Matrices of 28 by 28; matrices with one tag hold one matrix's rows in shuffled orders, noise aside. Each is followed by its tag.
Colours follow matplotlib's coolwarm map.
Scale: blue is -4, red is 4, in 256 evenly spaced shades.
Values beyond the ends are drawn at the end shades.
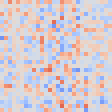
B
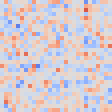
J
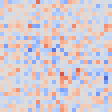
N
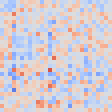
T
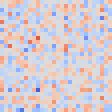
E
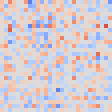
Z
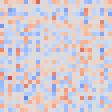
E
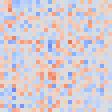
T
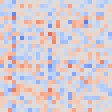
T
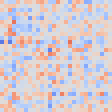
T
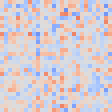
N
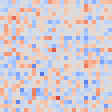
J
